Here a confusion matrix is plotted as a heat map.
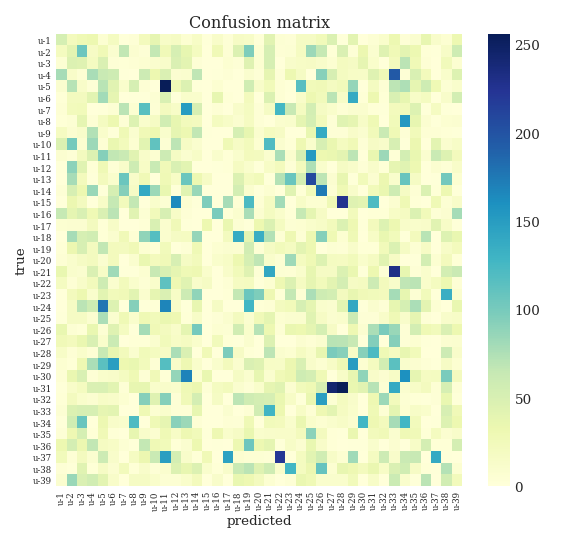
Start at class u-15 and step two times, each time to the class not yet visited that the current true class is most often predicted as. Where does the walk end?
u-31
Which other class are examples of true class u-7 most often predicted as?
u-13
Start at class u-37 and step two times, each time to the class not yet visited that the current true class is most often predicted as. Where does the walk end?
u-11
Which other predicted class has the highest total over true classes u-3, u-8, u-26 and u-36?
u-34
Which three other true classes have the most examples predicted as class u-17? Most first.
u-37, u-28, u-15
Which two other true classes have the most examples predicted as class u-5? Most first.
u-24, u-29
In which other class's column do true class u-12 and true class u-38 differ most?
u-23
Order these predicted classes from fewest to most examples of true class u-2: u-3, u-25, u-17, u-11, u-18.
u-17, u-11, u-18, u-25, u-3
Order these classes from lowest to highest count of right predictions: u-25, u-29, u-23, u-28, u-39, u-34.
u-39, u-25, u-23, u-28, u-34, u-29
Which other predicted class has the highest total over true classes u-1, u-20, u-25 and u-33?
u-21
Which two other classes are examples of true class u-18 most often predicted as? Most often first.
u-20, u-10
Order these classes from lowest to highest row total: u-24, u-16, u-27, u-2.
u-27, u-16, u-2, u-24
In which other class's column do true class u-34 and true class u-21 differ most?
u-33
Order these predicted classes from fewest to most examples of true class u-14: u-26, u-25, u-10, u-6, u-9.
u-25, u-6, u-10, u-9, u-26
